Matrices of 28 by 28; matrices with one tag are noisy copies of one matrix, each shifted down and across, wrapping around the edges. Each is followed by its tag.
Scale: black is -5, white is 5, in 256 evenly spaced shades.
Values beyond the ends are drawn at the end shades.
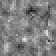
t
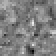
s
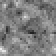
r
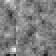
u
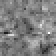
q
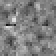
u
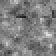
r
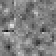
u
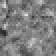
s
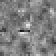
u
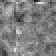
q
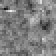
q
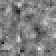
s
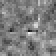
u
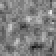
t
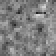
u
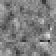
u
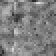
q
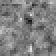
s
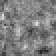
t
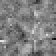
q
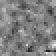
u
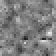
u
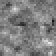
r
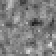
t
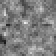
s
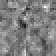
s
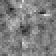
q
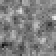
t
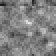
r
